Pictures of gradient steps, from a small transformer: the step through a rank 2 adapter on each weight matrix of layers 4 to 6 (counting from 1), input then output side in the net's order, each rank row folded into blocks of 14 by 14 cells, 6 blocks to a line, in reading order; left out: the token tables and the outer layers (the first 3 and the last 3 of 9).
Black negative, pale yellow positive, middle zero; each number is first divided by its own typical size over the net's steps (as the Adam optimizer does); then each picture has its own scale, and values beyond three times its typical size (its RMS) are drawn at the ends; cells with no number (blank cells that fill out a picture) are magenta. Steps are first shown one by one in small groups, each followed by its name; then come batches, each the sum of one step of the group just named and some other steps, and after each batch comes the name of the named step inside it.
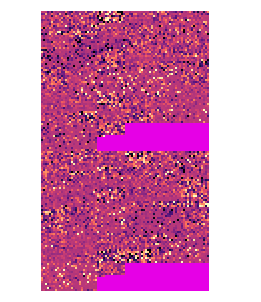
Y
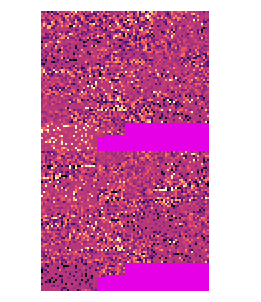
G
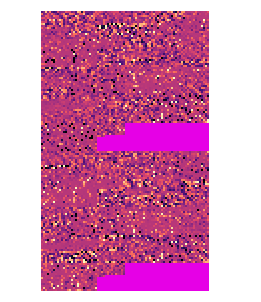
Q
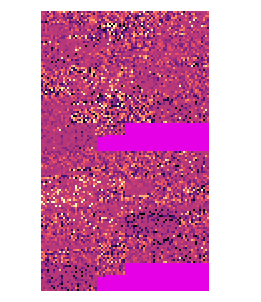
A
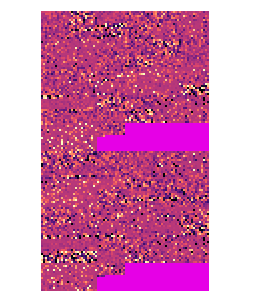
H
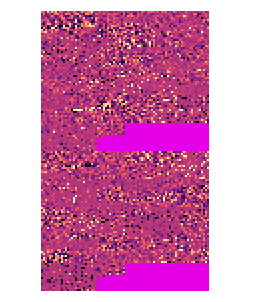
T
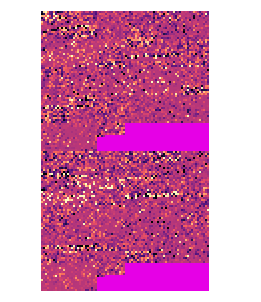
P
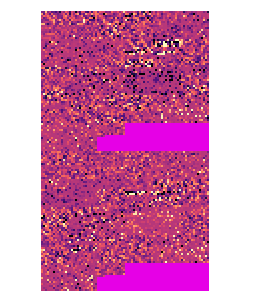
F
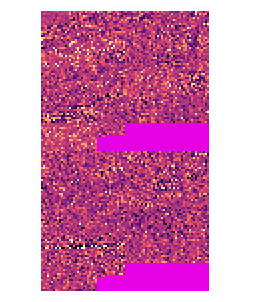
T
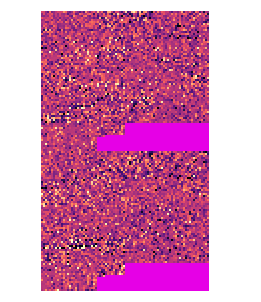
A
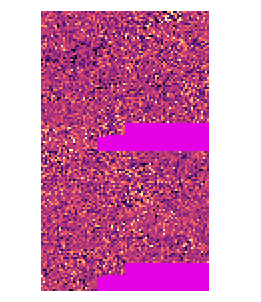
Q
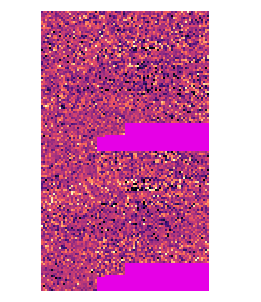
Q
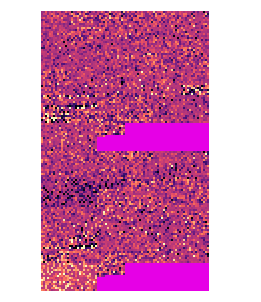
H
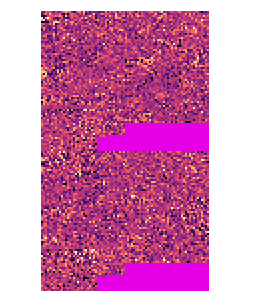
H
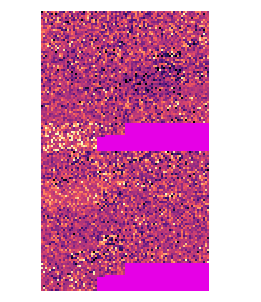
Q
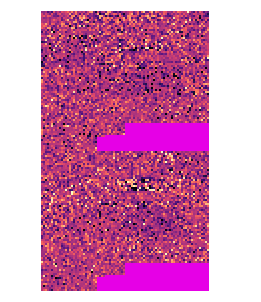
G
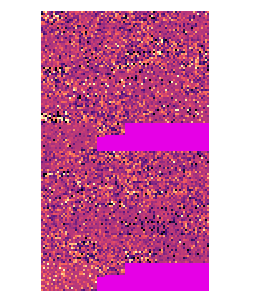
P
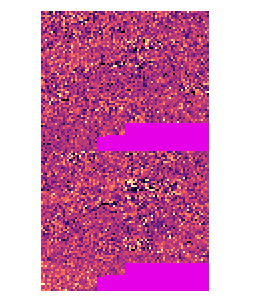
P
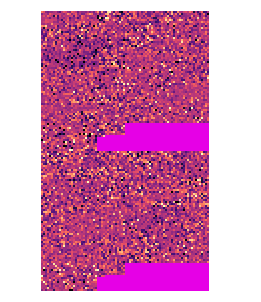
Y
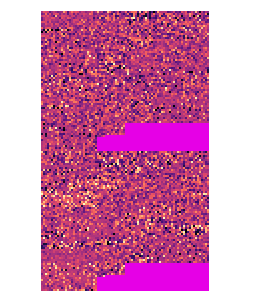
P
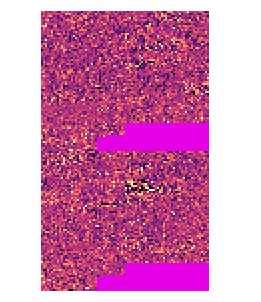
H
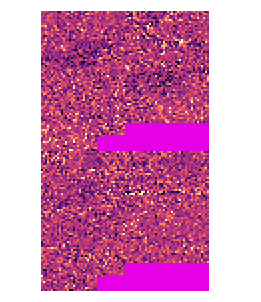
F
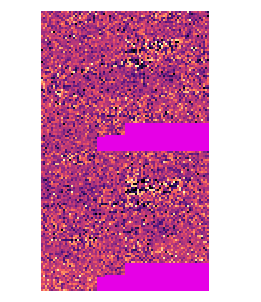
F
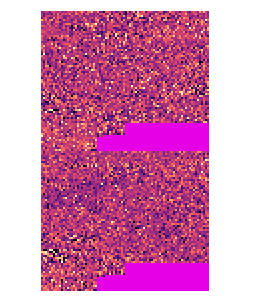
T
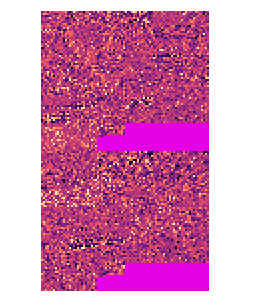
A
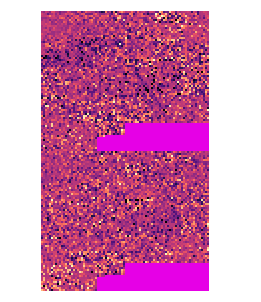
H
